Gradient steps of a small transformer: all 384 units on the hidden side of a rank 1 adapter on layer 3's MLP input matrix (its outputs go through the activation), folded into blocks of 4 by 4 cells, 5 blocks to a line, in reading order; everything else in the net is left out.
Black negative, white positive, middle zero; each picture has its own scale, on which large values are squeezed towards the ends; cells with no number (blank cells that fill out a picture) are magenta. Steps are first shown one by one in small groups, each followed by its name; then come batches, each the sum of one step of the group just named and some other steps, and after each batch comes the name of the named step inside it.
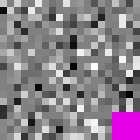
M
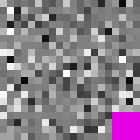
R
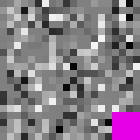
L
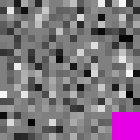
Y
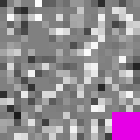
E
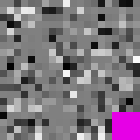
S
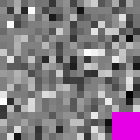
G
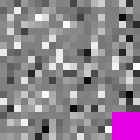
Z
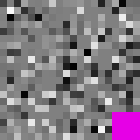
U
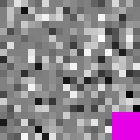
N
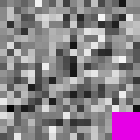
E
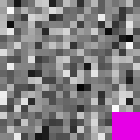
R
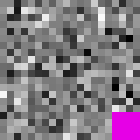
Y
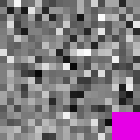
G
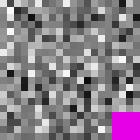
R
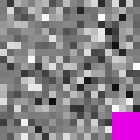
N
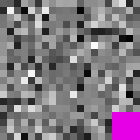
Y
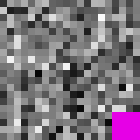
L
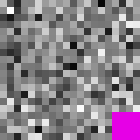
U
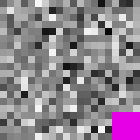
U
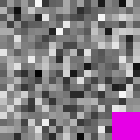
R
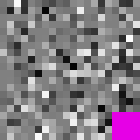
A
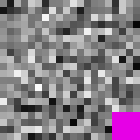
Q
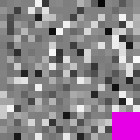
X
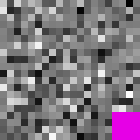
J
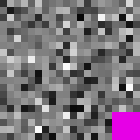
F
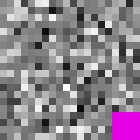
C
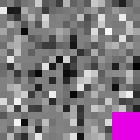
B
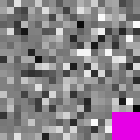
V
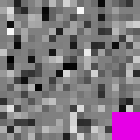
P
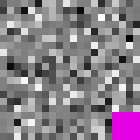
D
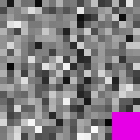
D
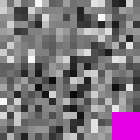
B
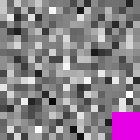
J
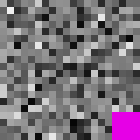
P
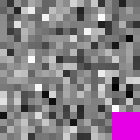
Q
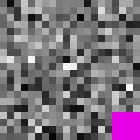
F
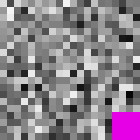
D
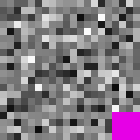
D
